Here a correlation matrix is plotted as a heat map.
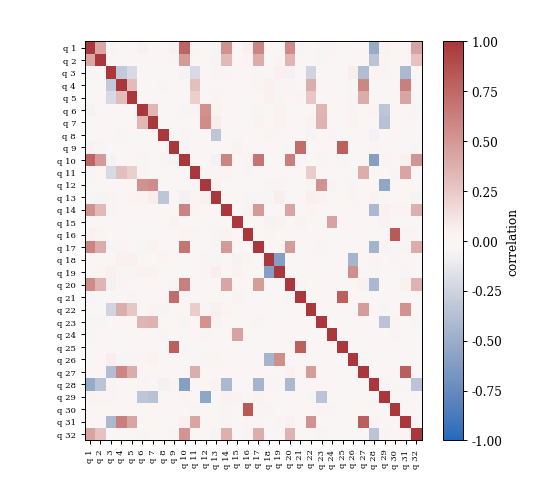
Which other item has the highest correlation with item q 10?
q 1
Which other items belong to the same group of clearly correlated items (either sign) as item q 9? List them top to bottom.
q 21, q 25
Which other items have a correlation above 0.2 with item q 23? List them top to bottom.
q 6, q 7, q 12
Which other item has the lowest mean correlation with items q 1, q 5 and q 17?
q 28
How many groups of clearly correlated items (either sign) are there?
8
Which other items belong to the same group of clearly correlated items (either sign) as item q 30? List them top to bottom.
q 16
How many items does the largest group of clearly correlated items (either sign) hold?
8
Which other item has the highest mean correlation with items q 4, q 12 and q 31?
q 27
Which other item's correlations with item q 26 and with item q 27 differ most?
q 31
